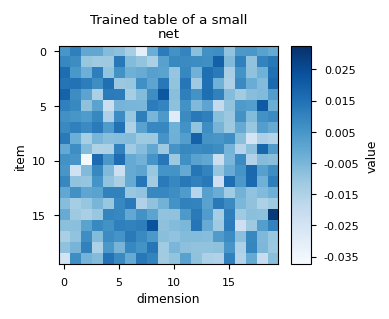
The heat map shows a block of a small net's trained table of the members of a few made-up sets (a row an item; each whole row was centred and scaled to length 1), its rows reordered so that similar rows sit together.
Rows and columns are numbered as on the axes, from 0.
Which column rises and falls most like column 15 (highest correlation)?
6
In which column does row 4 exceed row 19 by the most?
0
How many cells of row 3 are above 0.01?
8
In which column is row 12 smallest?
14
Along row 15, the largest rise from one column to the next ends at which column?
19
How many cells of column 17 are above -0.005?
8
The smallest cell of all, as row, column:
10, 2
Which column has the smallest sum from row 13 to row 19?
16
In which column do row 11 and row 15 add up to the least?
1
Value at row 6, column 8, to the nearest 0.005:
-0.005
